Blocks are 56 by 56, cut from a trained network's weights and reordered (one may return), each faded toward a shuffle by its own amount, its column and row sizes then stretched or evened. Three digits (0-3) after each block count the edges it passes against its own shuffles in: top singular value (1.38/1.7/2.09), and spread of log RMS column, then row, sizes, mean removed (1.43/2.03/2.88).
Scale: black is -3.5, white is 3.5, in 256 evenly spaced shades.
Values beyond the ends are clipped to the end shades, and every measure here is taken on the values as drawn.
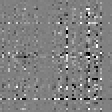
2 3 2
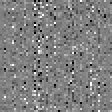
1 3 0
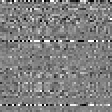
3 0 3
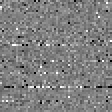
1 0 2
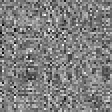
3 2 0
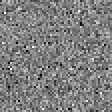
0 0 1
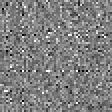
2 1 1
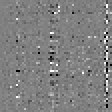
3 2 1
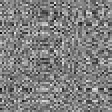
3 1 2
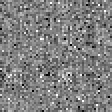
1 1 0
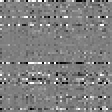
3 1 3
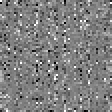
0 3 1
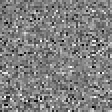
1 0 2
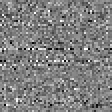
2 0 2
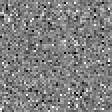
0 1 1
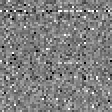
2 0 1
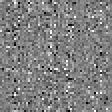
0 2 1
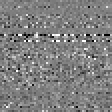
2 0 3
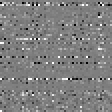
1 1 3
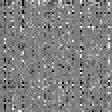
2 3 1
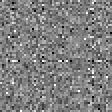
2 2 0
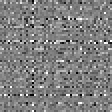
3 1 3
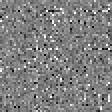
1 1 1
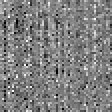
2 2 0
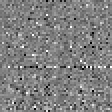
1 1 2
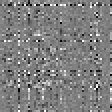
2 3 2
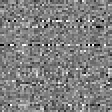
2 0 2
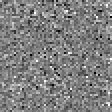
0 1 1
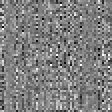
3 3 0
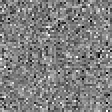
1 1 0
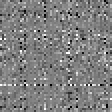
2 3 2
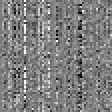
3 3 0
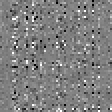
0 3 1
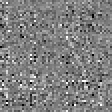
1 2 2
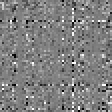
2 3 2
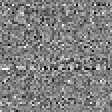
2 0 2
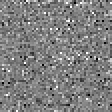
0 0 1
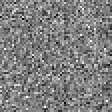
1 0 0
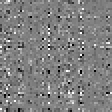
2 3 2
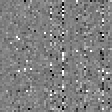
2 2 0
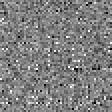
1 0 2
